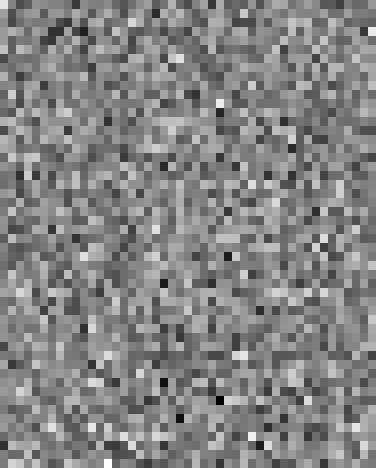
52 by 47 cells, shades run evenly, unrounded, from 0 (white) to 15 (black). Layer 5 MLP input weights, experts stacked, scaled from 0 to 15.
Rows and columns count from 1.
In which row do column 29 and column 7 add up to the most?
29
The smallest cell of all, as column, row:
14, 52
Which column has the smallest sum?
35
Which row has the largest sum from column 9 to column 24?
4
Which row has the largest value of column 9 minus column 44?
15
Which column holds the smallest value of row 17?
20
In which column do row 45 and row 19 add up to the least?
31
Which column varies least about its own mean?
44
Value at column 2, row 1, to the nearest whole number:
7
